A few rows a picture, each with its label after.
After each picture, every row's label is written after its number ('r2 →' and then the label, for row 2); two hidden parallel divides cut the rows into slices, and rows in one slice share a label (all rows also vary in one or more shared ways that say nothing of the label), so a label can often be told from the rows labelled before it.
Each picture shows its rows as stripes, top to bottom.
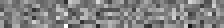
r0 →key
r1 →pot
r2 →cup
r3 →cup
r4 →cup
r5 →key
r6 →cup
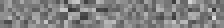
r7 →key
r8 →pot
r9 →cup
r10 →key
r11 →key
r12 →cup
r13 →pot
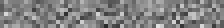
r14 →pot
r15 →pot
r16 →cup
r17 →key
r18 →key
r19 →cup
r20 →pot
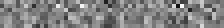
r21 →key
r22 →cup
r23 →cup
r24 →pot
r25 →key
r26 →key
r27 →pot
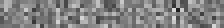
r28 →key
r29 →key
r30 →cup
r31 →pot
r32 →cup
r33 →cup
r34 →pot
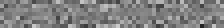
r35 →cup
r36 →pot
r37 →pot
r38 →pot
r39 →pot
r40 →pot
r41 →key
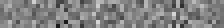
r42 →key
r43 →key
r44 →pot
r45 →cup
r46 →cup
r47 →key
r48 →key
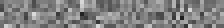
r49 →cup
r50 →cup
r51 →pot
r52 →key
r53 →key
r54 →cup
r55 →key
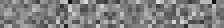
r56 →cup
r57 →key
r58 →key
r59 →key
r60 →pot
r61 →cup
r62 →key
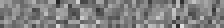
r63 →key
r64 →pot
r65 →cup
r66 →cup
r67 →cup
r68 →key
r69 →cup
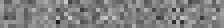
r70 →cup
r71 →pot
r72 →key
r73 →pot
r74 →pot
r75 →key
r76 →pot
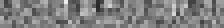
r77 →cup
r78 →cup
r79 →cup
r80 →cup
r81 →pot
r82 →key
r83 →pot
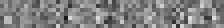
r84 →pot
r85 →cup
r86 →key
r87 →pot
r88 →key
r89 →key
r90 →cup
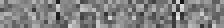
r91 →key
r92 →cup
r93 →cup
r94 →key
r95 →key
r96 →key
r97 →key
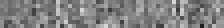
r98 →cup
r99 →pot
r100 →cup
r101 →cup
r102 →pot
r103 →cup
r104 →pot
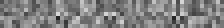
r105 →cup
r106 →cup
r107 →cup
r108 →cup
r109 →key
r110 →key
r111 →pot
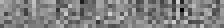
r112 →key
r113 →key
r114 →key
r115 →pot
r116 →key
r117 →cup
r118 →pot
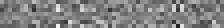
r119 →key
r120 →cup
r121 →cup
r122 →pot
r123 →pot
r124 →key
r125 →cup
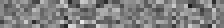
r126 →cup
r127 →cup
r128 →key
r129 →pot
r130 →key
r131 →cup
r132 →key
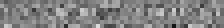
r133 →pot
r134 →pot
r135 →cup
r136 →cup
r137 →pot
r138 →pot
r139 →key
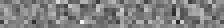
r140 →cup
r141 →key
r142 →key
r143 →key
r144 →pot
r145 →cup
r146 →pot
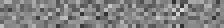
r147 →key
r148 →pot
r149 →cup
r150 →key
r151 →cup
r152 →pot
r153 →key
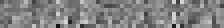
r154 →cup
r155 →pot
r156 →pot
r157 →cup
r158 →cup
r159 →cup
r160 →key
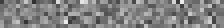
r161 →cup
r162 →pot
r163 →pot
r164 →key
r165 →cup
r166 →cup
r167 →key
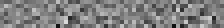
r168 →cup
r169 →key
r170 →key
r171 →pot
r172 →cup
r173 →cup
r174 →key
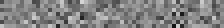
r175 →cup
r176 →pot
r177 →cup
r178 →key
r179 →key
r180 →pot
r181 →key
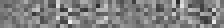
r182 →cup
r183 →cup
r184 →key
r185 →cup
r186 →pot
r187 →key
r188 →pot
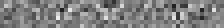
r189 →pot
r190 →key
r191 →key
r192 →cup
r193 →cup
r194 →pot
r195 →cup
